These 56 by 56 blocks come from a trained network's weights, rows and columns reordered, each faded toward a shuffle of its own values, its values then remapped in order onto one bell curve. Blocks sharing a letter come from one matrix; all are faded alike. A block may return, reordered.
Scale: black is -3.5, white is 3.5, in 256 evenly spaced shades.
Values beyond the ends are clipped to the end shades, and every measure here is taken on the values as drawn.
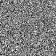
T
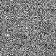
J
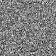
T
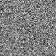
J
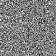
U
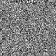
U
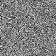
T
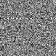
U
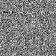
U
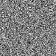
T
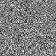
J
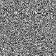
U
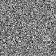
T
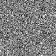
J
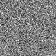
T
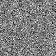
T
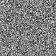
T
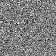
T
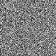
U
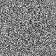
T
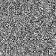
U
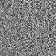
U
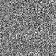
U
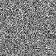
J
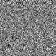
J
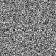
J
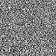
U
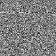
U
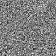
T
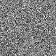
T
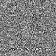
U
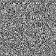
U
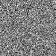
T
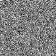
T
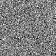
T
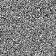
T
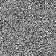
U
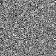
U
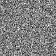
T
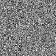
T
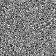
T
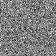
T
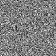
J
